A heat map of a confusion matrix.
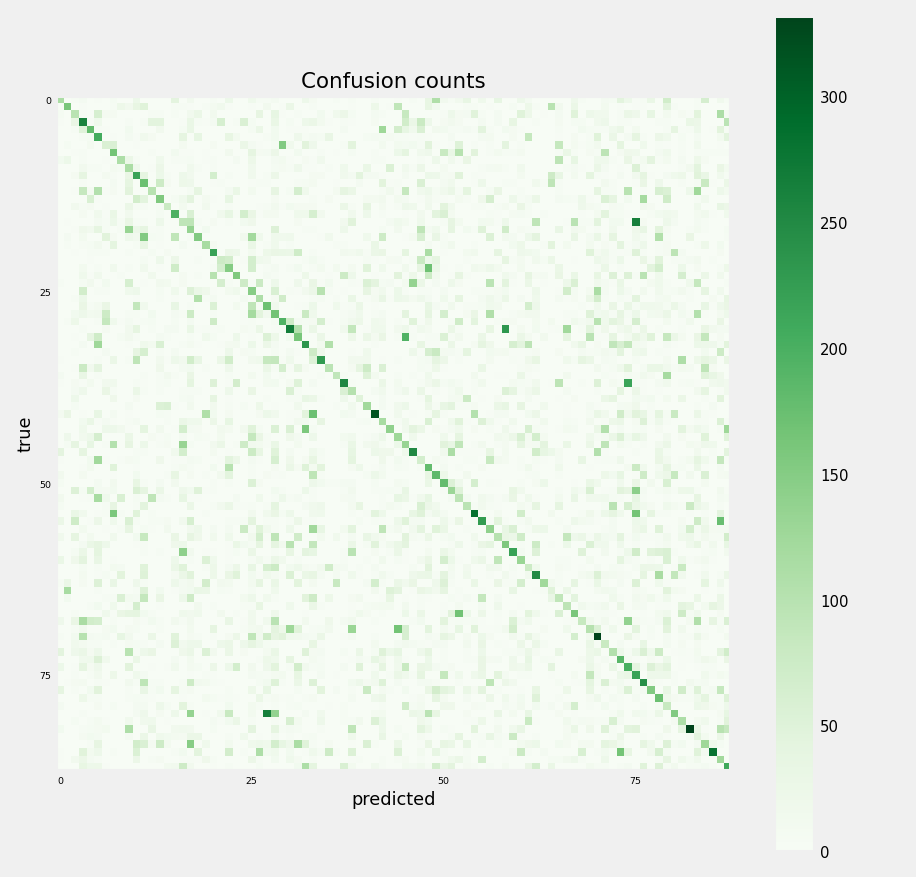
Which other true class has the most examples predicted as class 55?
65
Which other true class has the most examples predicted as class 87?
43
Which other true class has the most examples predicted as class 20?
23
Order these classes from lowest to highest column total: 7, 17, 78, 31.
7, 31, 78, 17
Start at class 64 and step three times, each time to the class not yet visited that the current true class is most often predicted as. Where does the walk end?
25
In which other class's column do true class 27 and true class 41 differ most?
33
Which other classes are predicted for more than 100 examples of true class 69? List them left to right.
30, 38, 44
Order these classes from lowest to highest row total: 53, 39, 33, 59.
39, 33, 53, 59
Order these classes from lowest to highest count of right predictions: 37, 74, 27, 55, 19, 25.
19, 25, 27, 74, 55, 37
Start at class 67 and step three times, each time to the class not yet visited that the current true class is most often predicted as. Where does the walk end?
61
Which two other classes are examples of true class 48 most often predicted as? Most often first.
22, 75
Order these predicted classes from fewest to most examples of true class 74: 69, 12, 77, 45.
12, 69, 77, 45
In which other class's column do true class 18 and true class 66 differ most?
11
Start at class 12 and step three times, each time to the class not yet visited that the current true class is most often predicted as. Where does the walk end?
16
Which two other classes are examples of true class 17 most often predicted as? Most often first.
9, 47
